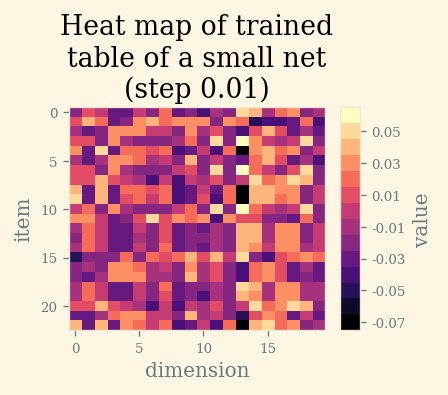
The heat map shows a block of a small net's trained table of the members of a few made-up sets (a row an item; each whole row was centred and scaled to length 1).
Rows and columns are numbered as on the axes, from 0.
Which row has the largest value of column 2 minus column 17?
1
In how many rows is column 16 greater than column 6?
19
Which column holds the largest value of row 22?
15
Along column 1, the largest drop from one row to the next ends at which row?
2
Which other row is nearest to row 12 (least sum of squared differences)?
13
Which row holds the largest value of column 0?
9
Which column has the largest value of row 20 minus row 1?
14
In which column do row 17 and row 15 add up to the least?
0
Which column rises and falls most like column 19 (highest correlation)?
17
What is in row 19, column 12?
-0.02
